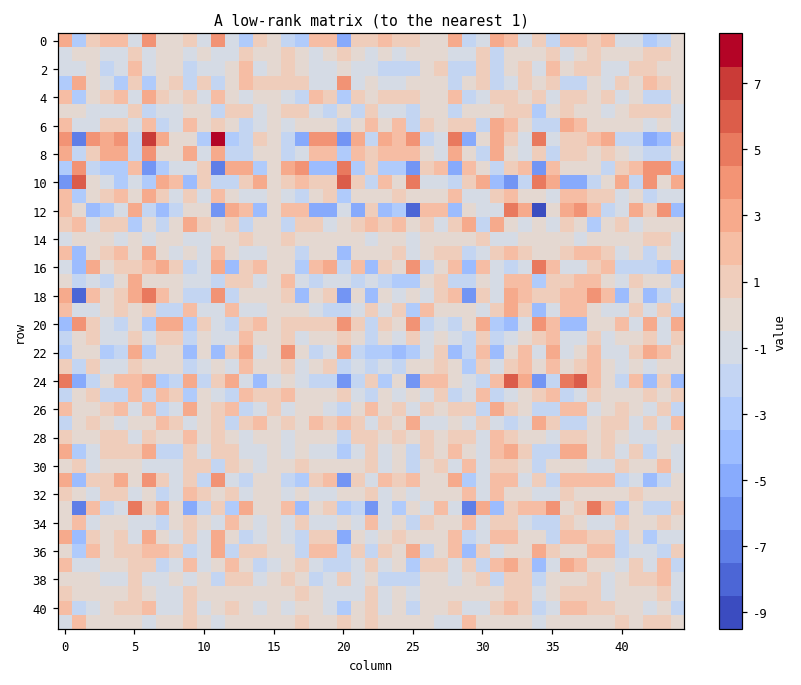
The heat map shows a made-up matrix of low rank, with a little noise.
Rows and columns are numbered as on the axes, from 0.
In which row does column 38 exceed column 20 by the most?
18
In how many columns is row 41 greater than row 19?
22
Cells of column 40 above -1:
22
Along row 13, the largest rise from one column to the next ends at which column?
31
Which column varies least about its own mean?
15
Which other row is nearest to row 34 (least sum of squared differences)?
30
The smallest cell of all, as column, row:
34, 12
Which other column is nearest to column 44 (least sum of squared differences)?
14
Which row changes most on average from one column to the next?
7
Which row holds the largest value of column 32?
24
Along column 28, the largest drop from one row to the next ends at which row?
9
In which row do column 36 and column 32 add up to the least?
10
